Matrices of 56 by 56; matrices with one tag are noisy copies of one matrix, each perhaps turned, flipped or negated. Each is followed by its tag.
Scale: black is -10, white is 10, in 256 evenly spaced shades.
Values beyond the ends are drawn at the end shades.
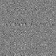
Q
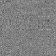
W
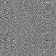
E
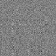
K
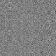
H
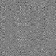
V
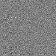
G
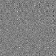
G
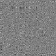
W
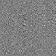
Q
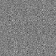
K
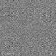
E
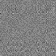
E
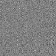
G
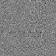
Q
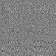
E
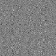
K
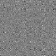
H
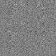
K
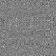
V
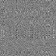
V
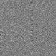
Q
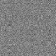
H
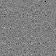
K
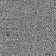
W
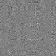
V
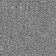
W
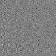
G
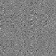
Q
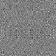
V
